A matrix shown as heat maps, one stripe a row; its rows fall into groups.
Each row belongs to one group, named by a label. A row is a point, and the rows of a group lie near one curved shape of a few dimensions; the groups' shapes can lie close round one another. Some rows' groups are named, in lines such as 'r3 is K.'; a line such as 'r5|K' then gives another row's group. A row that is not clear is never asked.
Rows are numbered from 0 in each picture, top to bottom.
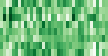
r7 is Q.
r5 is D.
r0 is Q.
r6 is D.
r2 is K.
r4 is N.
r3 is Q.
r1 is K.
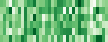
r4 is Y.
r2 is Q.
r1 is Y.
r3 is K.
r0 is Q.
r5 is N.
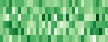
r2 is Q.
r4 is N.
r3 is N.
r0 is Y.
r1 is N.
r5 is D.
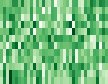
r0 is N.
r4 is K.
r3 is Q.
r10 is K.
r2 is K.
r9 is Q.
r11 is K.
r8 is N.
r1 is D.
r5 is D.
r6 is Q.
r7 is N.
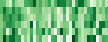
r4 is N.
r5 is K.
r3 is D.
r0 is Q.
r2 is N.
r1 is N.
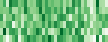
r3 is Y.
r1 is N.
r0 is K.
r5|Q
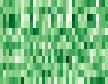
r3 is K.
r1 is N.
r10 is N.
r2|K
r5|Y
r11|N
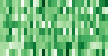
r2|D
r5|D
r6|Y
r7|Q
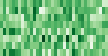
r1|Q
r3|D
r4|K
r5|Q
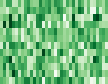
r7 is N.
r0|N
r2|Y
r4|D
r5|D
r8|Y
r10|N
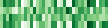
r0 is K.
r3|K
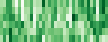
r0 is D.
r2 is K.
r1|D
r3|N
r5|K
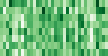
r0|K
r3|D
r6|K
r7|D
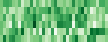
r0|D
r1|D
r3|Q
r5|N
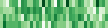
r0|Q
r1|D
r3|D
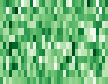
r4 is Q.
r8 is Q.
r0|K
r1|Q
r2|D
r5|D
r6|K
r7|Y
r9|N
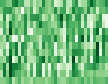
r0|N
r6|Q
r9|K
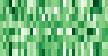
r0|Y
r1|N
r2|D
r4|K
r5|D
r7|Y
